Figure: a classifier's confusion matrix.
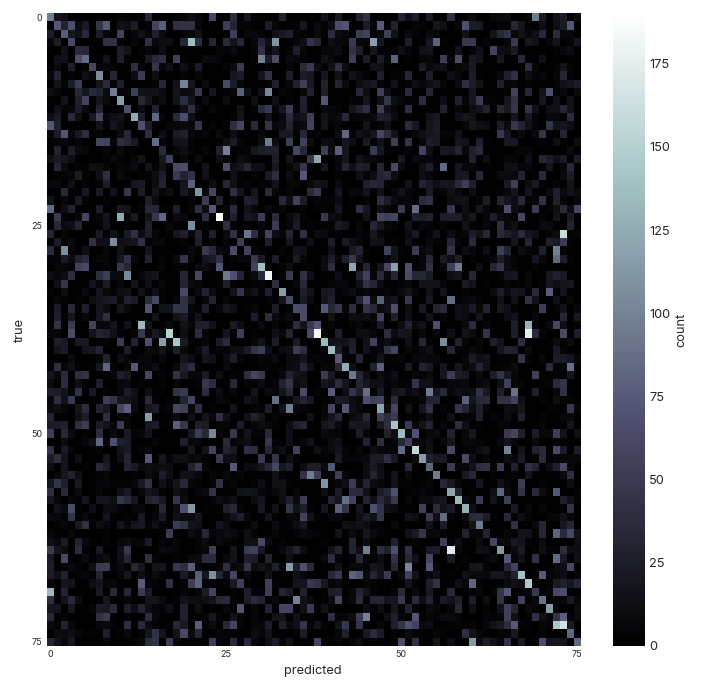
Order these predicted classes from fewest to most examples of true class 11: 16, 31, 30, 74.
16, 74, 30, 31
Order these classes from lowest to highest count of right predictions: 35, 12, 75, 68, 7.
35, 75, 7, 12, 68
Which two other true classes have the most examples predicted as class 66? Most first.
45, 73
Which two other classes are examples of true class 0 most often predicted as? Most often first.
69, 23
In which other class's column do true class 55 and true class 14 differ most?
37
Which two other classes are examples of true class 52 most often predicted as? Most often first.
65, 50
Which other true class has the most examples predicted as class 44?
67
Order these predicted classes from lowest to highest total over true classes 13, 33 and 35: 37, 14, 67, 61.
61, 67, 37, 14
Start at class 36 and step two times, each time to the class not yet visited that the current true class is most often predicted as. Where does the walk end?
34
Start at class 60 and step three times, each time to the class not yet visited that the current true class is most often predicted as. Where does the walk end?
18
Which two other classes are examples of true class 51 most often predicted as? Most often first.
7, 9
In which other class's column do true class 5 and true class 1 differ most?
30
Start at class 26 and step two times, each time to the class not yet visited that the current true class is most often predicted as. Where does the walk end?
72
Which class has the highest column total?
47
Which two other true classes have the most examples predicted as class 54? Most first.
45, 66
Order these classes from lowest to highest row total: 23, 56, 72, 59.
56, 72, 23, 59
